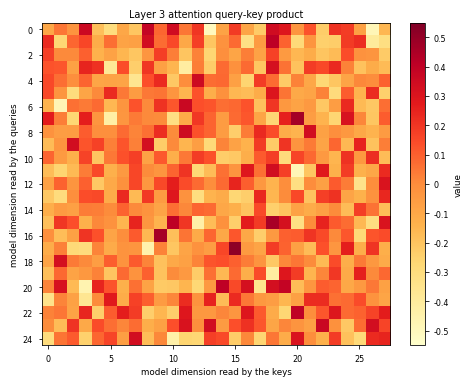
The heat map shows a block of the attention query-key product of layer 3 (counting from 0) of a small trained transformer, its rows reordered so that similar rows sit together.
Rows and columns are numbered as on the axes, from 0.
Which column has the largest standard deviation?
18
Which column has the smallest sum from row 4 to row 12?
23
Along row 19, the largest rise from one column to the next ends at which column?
19
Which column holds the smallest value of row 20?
3
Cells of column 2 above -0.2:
22
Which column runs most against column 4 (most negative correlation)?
12
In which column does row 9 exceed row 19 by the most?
2
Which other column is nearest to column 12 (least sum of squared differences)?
0
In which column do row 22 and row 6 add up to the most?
11
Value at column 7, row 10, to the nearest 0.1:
0.2
